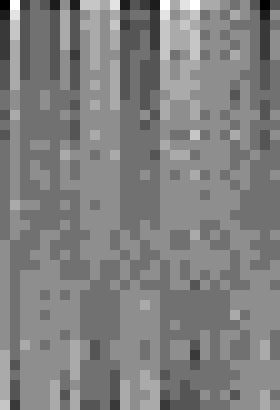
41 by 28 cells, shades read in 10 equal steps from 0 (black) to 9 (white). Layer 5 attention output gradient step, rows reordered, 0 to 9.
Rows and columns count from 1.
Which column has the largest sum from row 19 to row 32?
20
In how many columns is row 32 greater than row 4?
12
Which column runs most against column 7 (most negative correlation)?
16
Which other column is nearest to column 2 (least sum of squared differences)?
17
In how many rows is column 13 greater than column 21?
11
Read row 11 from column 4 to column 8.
4 5 4 4 3
